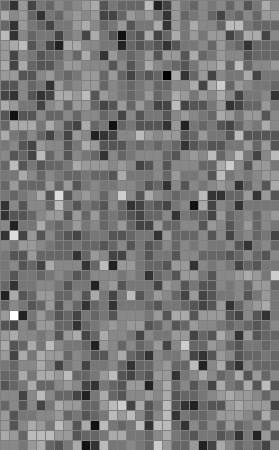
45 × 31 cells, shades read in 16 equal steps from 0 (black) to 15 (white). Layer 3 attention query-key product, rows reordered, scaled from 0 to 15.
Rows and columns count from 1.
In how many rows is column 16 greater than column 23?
17
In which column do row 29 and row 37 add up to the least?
23
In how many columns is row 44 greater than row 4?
15
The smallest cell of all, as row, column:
8, 19
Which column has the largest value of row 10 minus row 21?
22
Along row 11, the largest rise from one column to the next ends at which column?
20
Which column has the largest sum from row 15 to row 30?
30
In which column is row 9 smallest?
6
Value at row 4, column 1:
11
